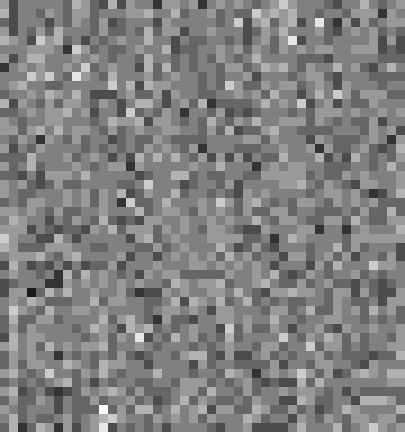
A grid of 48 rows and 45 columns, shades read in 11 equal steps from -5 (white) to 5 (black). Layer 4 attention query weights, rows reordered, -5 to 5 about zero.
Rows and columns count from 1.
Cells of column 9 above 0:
15
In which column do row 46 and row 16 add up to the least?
12
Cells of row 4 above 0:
15
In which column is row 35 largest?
24
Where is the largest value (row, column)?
33, 4
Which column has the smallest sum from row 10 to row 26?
32
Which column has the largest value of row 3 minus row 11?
38
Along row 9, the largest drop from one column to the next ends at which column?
9
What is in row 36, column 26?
-1
